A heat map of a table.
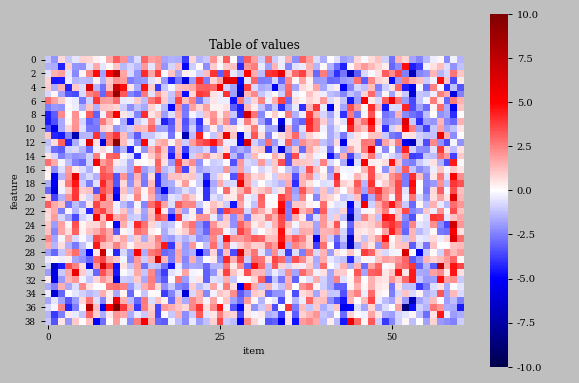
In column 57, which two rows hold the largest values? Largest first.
30, 11
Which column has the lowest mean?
1
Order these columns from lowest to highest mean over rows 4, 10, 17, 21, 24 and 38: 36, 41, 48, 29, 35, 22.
36, 22, 41, 48, 35, 29
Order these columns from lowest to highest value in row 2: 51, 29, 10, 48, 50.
48, 50, 51, 29, 10
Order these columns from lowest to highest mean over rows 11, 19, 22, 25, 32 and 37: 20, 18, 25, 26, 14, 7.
20, 18, 14, 25, 7, 26
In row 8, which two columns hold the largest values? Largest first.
29, 10
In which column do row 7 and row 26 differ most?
59
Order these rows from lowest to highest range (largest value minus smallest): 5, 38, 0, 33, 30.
0, 33, 38, 30, 5
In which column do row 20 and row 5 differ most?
10
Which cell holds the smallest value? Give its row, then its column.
36, 52
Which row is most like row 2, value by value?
27
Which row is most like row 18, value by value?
17
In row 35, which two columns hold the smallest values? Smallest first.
53, 43
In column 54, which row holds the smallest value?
28
